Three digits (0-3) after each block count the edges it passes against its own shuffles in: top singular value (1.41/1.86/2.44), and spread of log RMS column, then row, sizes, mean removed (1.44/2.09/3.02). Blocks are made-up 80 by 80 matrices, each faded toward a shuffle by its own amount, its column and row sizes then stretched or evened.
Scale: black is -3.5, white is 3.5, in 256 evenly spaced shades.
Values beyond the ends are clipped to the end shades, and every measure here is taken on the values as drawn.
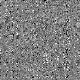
1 2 1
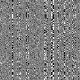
3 3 0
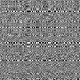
3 0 3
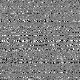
2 0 3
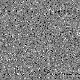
1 0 1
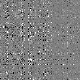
0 3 2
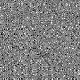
2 0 1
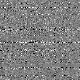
1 1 3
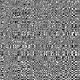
3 2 2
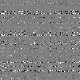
2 1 3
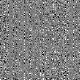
0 3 2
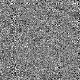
1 2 1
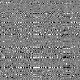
3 0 3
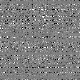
0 1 3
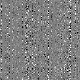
1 3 0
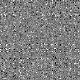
1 2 2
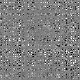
0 3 3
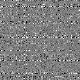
1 2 3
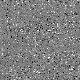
0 1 1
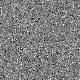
0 0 0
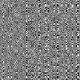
3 3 1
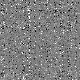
0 2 1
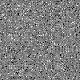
2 0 0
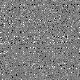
0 1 2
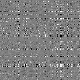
3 2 3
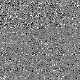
0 1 3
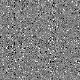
0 2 1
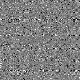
2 0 2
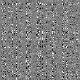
1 3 2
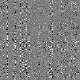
2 3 2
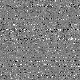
0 0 3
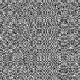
3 1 0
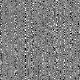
2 3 0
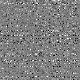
1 1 3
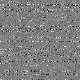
1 0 3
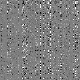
2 3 1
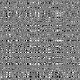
3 2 3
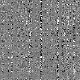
1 3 2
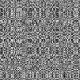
3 2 2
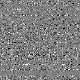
0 0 3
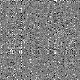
2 2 1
